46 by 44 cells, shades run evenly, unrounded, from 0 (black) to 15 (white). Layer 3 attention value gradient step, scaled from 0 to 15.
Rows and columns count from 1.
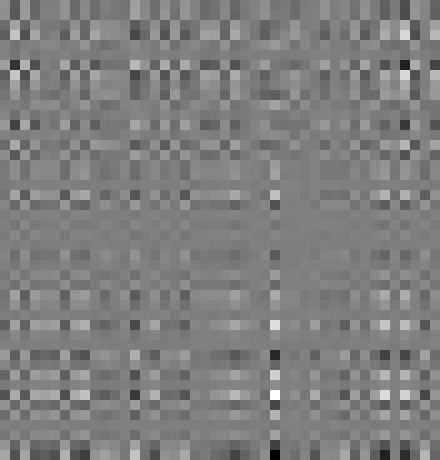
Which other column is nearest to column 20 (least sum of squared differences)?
26
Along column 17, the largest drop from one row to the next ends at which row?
8
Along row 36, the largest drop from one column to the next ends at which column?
28
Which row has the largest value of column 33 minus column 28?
46
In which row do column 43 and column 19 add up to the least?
40
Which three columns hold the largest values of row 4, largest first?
41, 2, 44
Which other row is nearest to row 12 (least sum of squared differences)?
6
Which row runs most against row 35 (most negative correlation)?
43
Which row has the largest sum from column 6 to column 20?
7
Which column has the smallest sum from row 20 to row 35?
14
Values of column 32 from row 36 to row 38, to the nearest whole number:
6 7 9
